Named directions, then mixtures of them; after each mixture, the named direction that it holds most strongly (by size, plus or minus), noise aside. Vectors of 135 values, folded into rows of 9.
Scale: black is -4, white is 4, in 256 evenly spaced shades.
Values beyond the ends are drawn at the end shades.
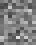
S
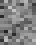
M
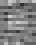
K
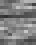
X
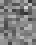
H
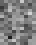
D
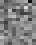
H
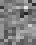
H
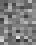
S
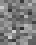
D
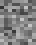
H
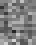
D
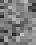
M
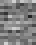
K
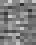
K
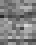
X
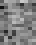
M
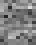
S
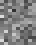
M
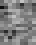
M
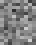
H
